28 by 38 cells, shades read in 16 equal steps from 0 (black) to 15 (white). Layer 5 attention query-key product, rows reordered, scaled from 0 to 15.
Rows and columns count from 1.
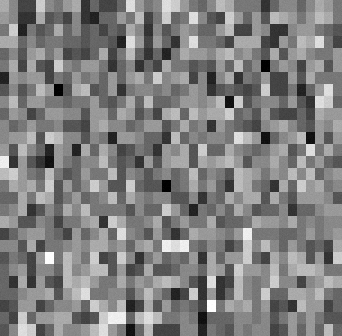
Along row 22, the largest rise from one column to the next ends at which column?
38
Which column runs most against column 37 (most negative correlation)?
34
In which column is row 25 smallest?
20
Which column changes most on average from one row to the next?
19
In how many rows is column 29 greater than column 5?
11
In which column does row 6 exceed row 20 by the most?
7
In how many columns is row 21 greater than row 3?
24
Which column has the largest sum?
36
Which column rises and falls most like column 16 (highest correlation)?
18
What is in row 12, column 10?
5
